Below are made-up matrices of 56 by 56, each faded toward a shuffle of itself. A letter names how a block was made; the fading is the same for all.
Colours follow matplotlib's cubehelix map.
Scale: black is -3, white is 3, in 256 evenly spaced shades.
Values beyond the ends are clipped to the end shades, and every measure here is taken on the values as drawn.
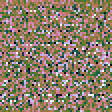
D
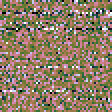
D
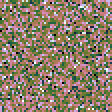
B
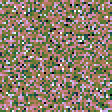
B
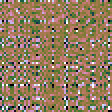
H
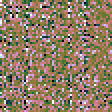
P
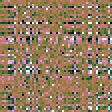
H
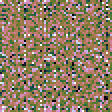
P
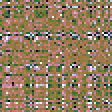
H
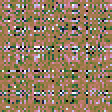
H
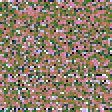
D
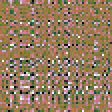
H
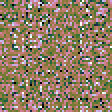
P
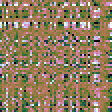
H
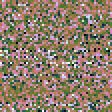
D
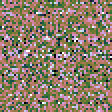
D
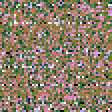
D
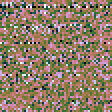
D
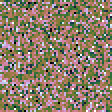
B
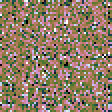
P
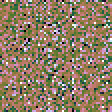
P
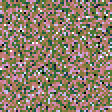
B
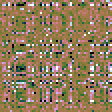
H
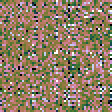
P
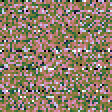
D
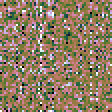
P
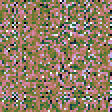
P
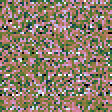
D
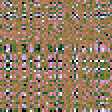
H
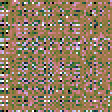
H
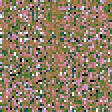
P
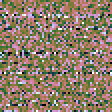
D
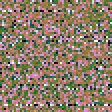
D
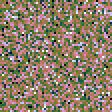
B
